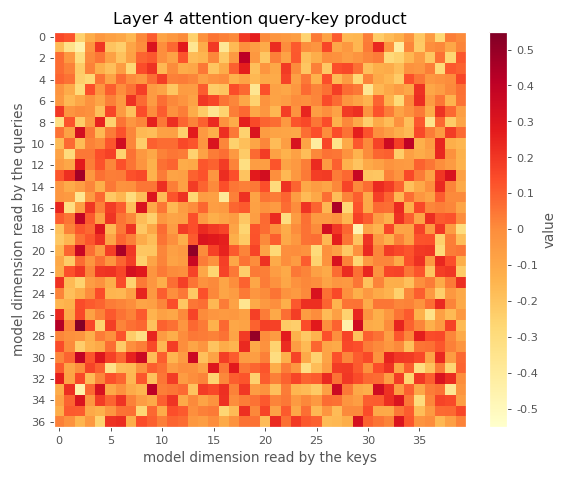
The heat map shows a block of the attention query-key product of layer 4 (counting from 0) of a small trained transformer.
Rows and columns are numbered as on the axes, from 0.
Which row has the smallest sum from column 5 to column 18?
15
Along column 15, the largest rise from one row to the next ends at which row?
8
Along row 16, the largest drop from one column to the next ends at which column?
28
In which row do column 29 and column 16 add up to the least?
1
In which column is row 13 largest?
2
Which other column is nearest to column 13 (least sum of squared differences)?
6
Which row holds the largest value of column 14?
19
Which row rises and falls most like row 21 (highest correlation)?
18
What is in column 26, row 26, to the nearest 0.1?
-0.2
